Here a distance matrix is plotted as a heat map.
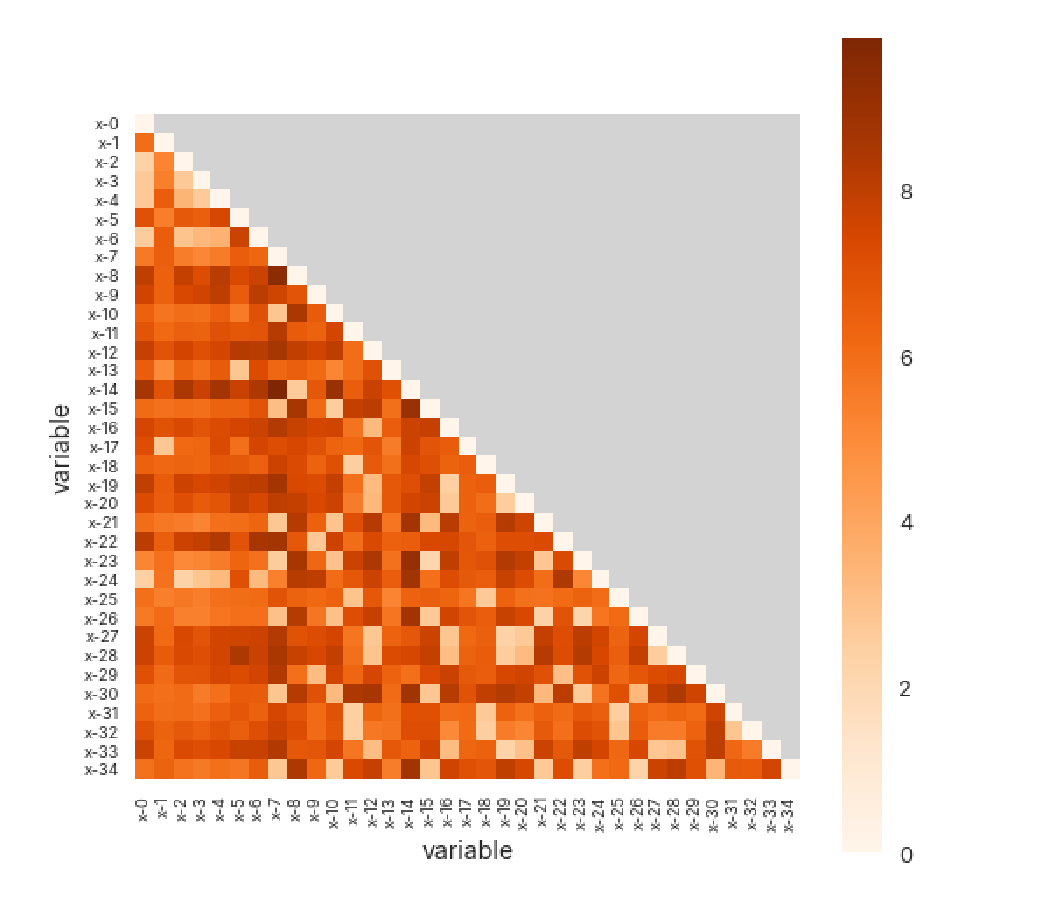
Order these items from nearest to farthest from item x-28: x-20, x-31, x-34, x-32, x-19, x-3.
x-19, x-20, x-32, x-31, x-3, x-34
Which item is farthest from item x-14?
x-7
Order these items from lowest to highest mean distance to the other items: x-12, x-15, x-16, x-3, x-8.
x-3, x-15, x-16, x-12, x-8
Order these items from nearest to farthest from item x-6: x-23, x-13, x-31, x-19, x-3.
x-3, x-23, x-31, x-13, x-19
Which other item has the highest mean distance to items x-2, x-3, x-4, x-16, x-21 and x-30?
x-14
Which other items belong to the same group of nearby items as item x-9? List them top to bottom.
x-22, x-29
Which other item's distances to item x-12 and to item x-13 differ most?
x-5
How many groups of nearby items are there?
8
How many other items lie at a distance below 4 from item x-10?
7
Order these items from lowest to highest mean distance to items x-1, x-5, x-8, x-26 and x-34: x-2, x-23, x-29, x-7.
x-23, x-7, x-2, x-29
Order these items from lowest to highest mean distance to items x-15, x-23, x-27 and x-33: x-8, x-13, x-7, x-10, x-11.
x-10, x-7, x-13, x-11, x-8
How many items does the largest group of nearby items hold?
8
